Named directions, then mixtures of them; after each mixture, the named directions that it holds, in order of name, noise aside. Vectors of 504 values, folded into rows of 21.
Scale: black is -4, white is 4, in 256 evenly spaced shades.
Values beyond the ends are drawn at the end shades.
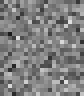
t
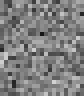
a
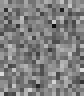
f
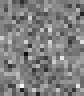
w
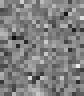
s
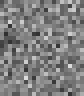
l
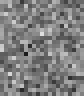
a, w.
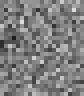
f, l, s.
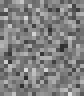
f, l, w.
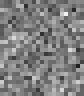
a, l, s.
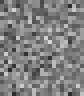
l, t, w.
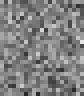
f, t, w.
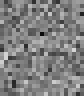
a.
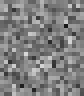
l, t, w.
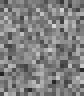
f.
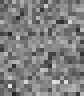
a, t.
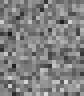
a, t.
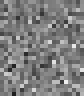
f, t, w.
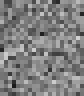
a.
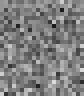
f.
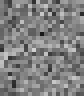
a.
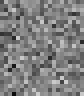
f, l, t.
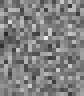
l.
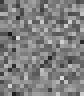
l, t.
